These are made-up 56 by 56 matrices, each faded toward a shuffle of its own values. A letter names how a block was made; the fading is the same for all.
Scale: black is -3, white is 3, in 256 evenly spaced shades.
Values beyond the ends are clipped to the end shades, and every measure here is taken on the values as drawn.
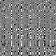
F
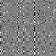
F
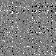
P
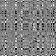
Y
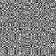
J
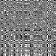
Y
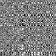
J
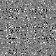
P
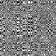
J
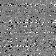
P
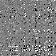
P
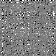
P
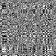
J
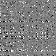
P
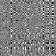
Y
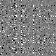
P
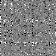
P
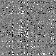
P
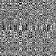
J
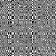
Y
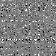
P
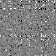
P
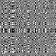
Y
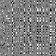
F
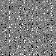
P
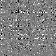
P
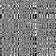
Y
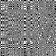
F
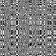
Y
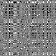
Y
